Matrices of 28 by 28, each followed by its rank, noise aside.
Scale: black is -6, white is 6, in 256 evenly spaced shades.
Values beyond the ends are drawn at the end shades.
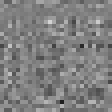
four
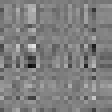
two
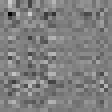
three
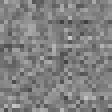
eight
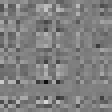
two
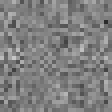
four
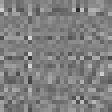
three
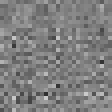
four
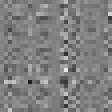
three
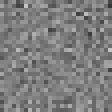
six
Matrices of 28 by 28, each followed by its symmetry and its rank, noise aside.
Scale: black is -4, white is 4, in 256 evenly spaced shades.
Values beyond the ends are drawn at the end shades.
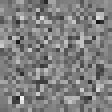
antisymmetric, rank six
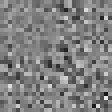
symmetric, rank six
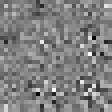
symmetric, rank six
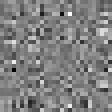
antisymmetric, rank four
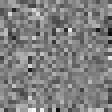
antisymmetric, rank six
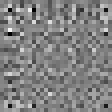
symmetric, rank four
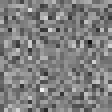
antisymmetric, rank six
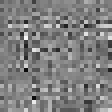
no symmetry, rank four
